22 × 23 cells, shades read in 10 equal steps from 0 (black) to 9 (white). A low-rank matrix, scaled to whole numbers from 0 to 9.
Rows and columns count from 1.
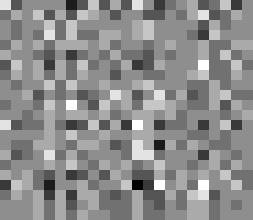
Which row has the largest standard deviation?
19
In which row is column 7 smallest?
1
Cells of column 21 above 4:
11
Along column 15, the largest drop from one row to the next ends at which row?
20
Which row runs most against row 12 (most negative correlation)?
18
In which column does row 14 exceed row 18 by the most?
7
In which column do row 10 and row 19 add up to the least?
13
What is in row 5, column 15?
5
